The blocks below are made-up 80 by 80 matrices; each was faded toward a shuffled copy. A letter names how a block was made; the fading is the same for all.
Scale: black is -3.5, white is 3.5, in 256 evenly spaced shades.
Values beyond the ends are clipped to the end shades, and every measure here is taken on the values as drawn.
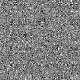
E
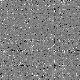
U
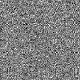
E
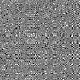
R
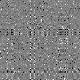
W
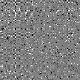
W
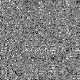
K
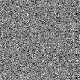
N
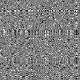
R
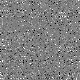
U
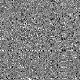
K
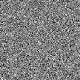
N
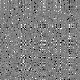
W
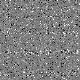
U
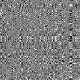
R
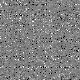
U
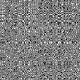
R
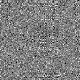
E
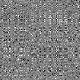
R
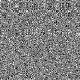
E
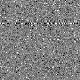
K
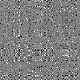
W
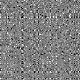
R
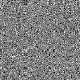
E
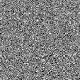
N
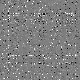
U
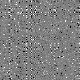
W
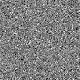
N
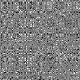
W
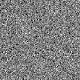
N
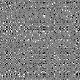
W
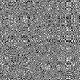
R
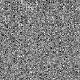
N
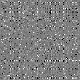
W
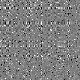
W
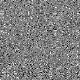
K
